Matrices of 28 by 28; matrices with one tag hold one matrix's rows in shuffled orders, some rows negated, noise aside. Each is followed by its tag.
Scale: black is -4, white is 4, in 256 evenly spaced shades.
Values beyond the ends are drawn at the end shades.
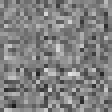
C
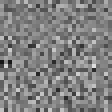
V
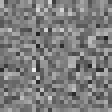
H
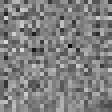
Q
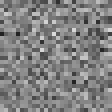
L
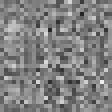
C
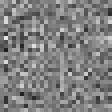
Q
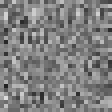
Q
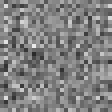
Q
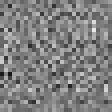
V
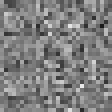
C
